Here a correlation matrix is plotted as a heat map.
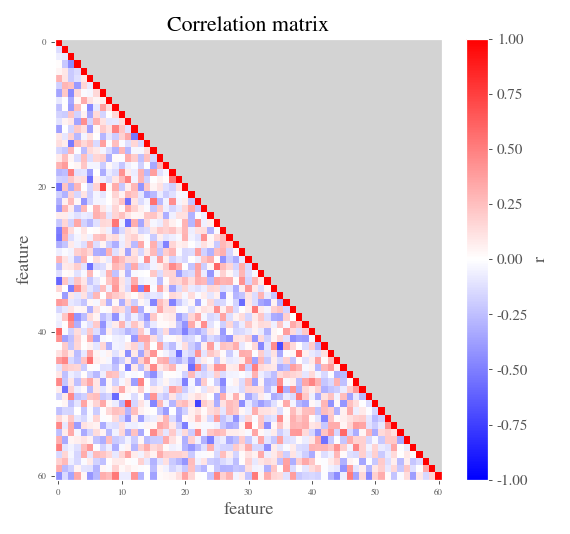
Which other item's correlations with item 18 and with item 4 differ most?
22
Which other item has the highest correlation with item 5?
44
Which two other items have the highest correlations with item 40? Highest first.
0, 47
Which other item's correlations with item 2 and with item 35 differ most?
38
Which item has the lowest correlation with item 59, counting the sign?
45
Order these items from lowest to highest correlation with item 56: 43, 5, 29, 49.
49, 29, 43, 5
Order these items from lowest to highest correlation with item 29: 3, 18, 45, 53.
53, 3, 18, 45
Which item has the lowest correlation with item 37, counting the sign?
41
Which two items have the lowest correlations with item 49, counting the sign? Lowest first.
9, 60
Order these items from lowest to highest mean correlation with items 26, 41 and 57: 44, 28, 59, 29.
59, 28, 29, 44
